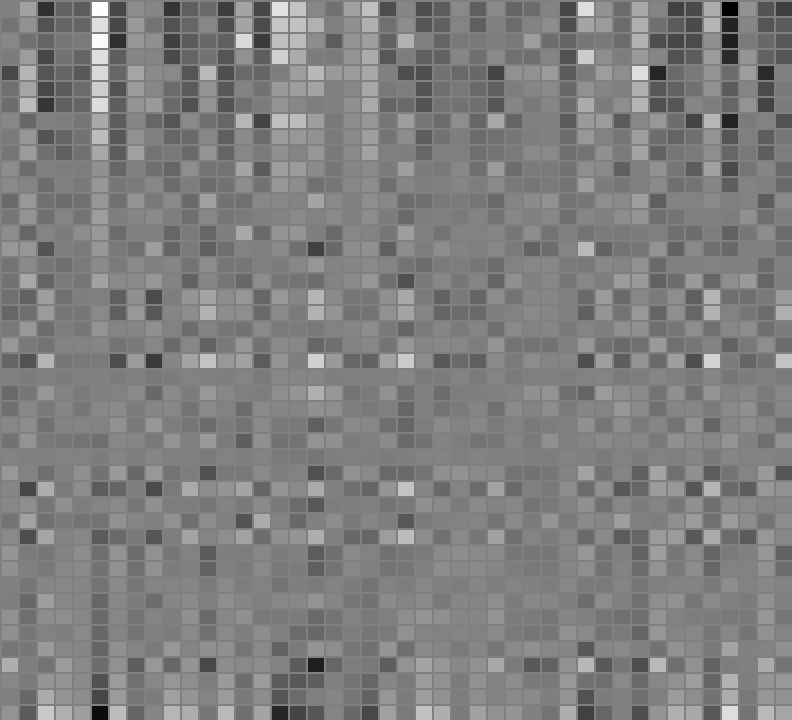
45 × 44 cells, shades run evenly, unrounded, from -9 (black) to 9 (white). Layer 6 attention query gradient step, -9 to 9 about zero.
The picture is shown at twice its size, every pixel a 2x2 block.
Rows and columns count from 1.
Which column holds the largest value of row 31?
23
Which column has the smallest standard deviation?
26
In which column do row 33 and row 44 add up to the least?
6
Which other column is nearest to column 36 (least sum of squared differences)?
8
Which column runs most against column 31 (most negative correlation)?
1
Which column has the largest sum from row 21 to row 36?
37
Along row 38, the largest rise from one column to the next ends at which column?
3
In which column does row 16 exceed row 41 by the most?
33
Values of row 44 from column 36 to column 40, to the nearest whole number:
-1 0 2 1 -1
